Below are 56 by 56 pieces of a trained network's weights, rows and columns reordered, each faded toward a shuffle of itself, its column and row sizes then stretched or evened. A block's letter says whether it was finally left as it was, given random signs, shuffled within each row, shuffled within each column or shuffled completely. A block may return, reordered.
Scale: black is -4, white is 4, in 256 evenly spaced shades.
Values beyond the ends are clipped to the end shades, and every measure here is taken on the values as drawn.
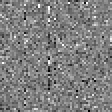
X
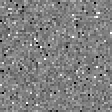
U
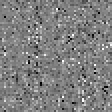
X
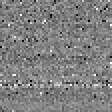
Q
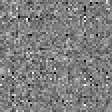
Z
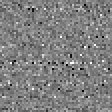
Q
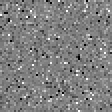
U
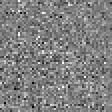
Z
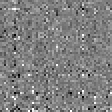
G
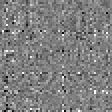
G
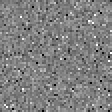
U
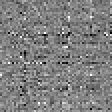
G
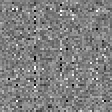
Z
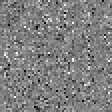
X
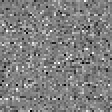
Q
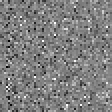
X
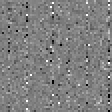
X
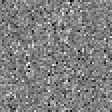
X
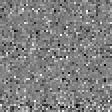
Q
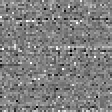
Q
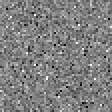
U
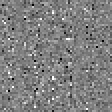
X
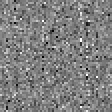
X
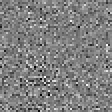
G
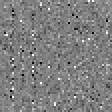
X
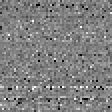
Q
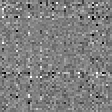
Z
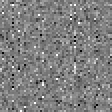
X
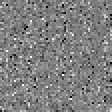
X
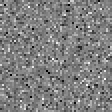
U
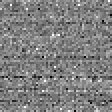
Q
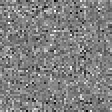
Z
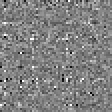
Z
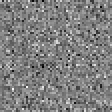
G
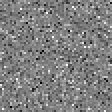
U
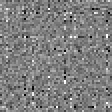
Z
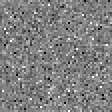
U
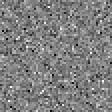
U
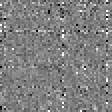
Z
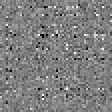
Z
